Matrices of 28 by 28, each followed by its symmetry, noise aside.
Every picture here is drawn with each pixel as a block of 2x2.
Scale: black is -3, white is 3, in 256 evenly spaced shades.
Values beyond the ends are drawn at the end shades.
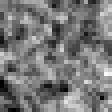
no symmetry.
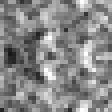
mirrored top to bottom.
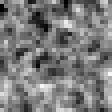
no symmetry.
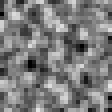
same after a half turn.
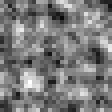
symmetric across the other diagonal.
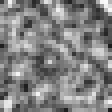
symmetric across the other diagonal.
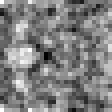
mirrored top to bottom.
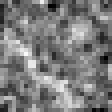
symmetric across the other diagonal.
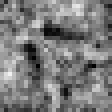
symmetric.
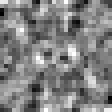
same after a half turn.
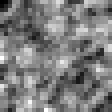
symmetric.
